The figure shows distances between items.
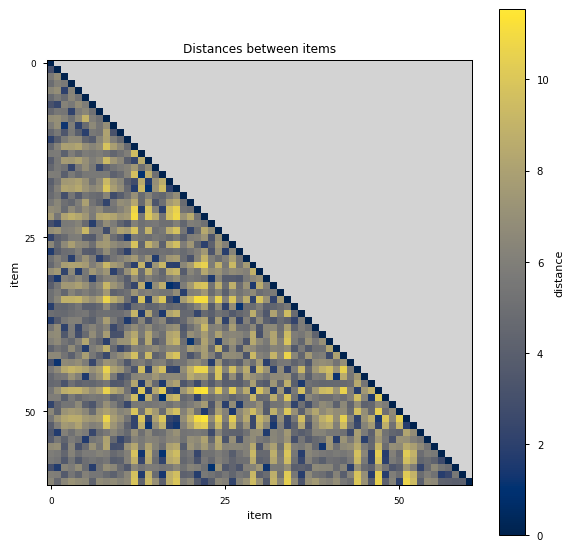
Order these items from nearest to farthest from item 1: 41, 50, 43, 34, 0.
43, 0, 50, 41, 34
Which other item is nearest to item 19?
33
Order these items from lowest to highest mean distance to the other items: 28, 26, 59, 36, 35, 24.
35, 36, 59, 28, 26, 24
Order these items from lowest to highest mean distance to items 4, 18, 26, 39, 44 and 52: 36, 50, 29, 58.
29, 58, 36, 50
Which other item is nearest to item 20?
40
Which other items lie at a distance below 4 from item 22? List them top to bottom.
26, 50, 60
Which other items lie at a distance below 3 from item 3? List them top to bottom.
7, 15, 28
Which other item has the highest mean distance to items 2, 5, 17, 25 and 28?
22
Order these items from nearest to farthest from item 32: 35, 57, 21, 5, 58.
35, 58, 5, 57, 21
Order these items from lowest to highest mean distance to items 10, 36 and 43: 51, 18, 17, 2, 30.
2, 30, 17, 18, 51
